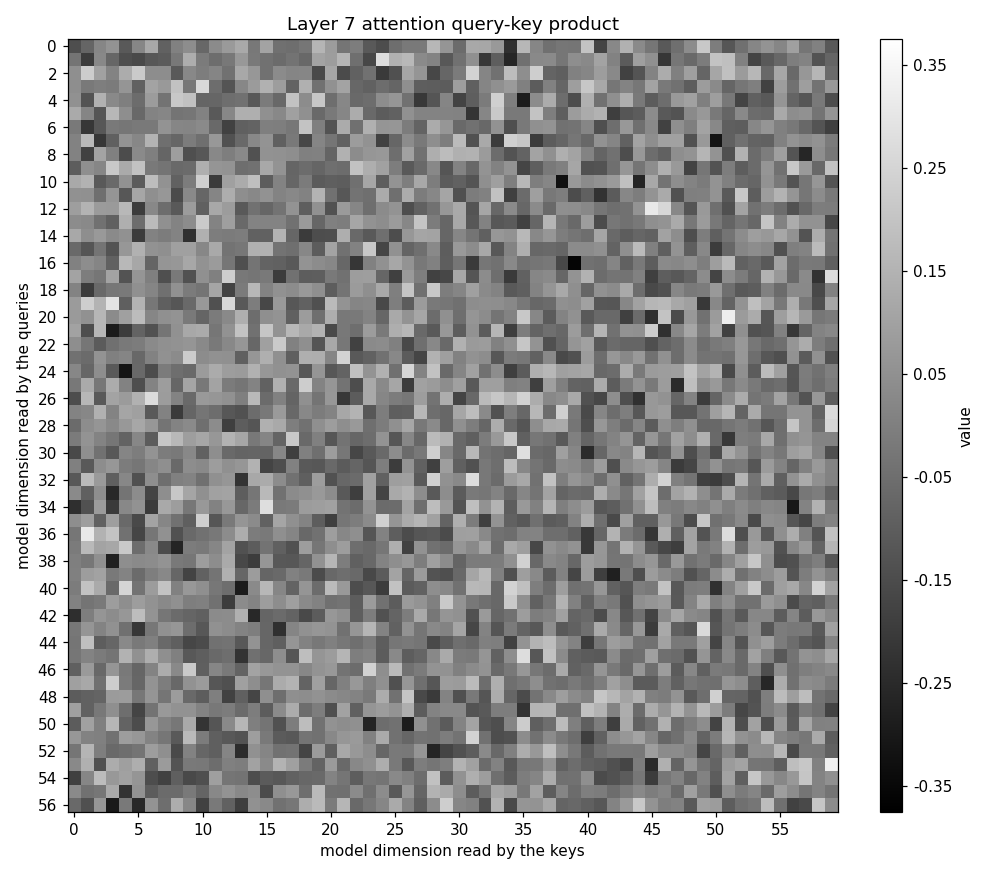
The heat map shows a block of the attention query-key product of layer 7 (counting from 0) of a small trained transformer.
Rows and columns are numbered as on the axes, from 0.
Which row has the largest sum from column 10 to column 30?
24
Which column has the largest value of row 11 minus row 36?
52
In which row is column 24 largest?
1
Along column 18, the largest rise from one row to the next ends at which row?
25
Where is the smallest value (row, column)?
16, 39
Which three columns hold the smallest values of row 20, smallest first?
45, 43, 47
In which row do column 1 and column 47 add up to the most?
19
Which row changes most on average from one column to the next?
50
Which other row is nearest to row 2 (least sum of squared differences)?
20
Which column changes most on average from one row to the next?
35
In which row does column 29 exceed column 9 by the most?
8
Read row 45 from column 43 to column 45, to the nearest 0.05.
-0.05 -0.05 0.1
